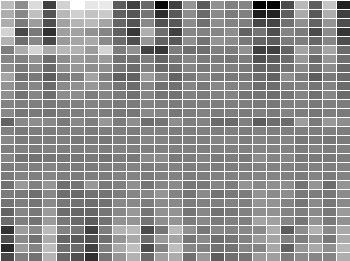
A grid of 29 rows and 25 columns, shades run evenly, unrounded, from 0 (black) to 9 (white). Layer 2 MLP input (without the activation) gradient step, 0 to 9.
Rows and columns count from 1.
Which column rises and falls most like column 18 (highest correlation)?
2
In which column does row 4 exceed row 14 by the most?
1
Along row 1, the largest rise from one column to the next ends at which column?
5
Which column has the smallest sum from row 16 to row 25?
6
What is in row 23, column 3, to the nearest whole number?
4
